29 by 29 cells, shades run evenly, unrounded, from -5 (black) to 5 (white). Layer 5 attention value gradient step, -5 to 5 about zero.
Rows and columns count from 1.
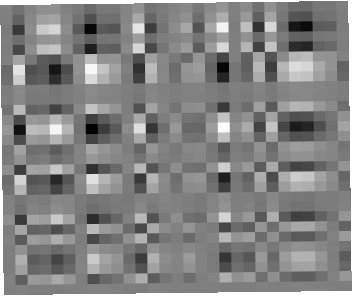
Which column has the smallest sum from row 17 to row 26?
12
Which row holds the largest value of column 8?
7
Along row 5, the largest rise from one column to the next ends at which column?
23
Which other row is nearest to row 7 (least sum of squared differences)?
18
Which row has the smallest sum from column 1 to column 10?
3
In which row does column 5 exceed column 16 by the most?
13
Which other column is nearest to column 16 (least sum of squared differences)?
14
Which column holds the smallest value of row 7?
19
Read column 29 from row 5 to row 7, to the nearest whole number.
0 0 -1
